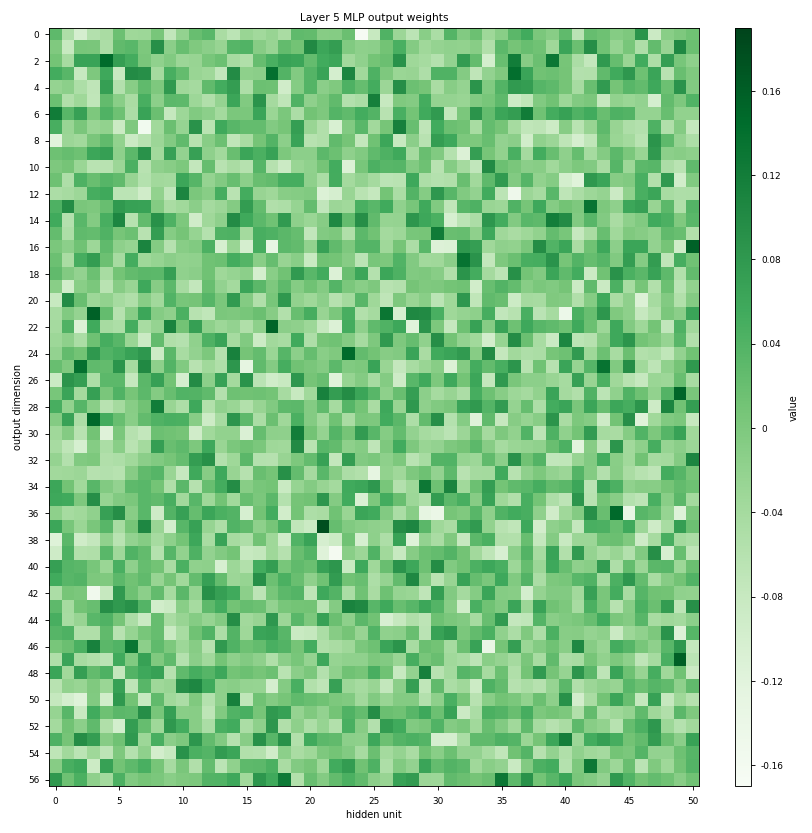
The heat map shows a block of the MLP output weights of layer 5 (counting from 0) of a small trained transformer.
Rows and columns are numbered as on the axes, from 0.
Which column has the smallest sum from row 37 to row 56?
9
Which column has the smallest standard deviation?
20
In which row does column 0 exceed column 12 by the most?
6
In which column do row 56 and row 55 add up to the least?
3
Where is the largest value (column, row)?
21, 37
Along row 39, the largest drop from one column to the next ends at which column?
48
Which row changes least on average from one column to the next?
54
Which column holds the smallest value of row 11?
41
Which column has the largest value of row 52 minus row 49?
17
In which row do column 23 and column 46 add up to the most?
43
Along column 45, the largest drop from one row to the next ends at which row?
26
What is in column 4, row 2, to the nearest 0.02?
0.14
